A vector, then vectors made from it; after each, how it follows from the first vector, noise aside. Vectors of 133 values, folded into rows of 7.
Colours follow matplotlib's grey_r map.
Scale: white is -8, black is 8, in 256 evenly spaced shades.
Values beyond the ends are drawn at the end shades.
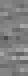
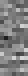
scaled up.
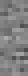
negated.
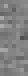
reversed, partly zeroed.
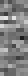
reversed, scaled up.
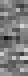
scaled up.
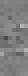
partly zeroed.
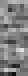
wrapped around, negated, scaled up.
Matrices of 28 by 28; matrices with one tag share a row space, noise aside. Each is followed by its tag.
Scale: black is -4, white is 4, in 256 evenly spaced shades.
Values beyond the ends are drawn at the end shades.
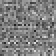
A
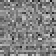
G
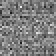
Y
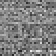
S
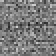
A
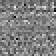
A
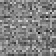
G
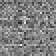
S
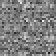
S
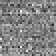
Y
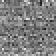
S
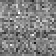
A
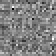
G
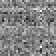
S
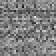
A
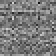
G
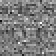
S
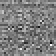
S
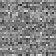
S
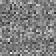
Y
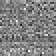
Y
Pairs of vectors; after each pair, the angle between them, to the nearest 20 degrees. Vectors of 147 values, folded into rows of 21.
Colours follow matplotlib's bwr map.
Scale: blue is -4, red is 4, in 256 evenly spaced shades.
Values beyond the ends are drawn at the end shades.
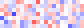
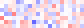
160 degrees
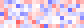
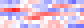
80 degrees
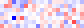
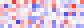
120 degrees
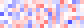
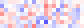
100 degrees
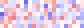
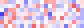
20 degrees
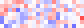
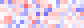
80 degrees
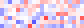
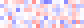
120 degrees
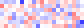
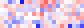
60 degrees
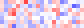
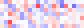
60 degrees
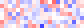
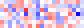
80 degrees
